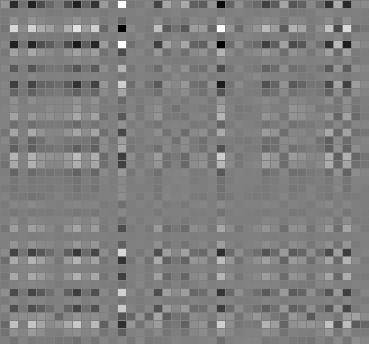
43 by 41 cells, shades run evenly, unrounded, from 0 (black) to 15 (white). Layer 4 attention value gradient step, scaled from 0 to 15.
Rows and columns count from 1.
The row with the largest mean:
4
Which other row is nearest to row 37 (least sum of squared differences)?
39
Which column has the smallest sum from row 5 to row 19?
25
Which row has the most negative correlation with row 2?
14
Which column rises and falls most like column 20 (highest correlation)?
27
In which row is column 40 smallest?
41
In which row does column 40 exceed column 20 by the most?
40
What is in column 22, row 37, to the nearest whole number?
6
